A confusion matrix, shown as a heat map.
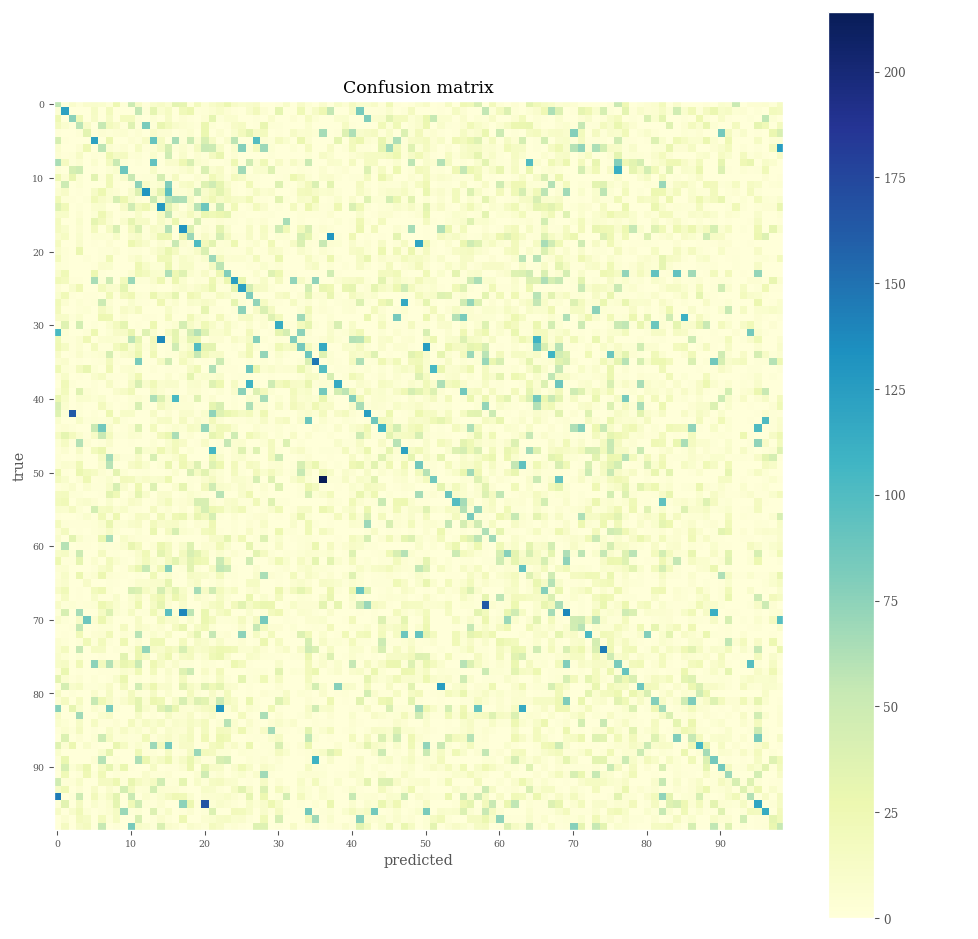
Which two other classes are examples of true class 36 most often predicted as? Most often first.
51, 26
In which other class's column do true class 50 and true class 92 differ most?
56
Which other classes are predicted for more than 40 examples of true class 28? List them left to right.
25, 73, 91
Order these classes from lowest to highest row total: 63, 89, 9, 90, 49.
90, 63, 89, 9, 49
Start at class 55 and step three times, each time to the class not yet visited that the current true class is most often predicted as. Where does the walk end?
2
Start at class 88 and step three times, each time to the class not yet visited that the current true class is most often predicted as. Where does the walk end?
63
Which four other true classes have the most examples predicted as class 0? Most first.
94, 31, 82, 8
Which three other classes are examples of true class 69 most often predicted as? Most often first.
17, 89, 15
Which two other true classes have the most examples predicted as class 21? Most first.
47, 42
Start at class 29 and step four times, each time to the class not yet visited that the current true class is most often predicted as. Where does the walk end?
66
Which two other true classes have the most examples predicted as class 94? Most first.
76, 31
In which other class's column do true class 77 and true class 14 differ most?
20
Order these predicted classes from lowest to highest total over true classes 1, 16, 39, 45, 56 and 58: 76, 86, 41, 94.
94, 86, 76, 41
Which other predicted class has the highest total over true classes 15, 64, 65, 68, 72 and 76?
58
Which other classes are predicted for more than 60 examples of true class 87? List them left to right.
13, 15, 50
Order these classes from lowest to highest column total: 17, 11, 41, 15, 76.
41, 17, 76, 11, 15
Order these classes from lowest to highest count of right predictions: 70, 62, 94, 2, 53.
62, 70, 94, 2, 53
